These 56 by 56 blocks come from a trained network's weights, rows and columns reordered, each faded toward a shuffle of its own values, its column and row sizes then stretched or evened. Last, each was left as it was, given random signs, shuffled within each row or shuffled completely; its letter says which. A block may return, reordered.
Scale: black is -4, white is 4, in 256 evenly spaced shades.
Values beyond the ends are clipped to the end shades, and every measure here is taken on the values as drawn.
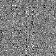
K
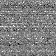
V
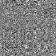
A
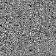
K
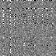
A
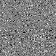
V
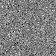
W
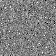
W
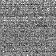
A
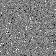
W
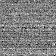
V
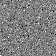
W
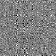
A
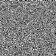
V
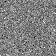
W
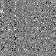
A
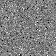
W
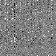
A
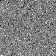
W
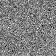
W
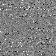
V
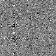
K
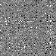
K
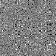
A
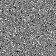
W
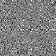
A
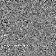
K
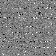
V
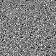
V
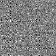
K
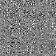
K
